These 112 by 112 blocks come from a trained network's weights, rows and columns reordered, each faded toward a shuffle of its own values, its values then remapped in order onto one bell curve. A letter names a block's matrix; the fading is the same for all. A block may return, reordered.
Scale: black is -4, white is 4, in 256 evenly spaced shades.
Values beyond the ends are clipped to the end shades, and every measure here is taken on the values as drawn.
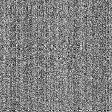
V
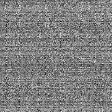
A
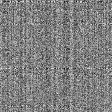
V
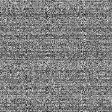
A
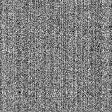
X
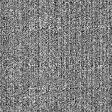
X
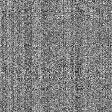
V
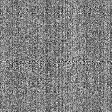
V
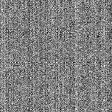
V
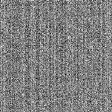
X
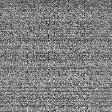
A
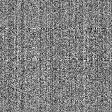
V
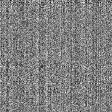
X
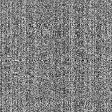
X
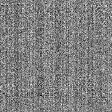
X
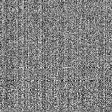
X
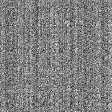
X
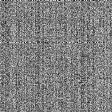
V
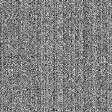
V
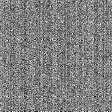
V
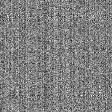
V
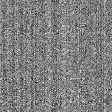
V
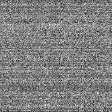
A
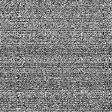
A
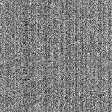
X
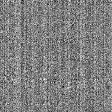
X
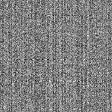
X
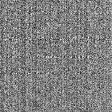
V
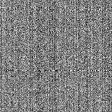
V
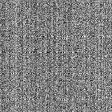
X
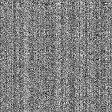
X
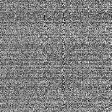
A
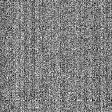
V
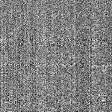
V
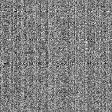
X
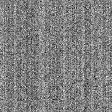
X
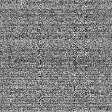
A
